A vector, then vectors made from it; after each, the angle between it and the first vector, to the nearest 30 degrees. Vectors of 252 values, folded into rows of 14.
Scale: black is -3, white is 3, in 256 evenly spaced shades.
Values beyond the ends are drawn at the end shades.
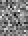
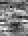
60 degrees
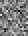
120 degrees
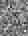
30 degrees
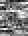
60 degrees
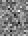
30 degrees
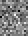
150 degrees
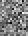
60 degrees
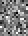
60 degrees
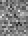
30 degrees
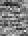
60 degrees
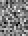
30 degrees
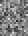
90 degrees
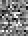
150 degrees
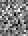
30 degrees
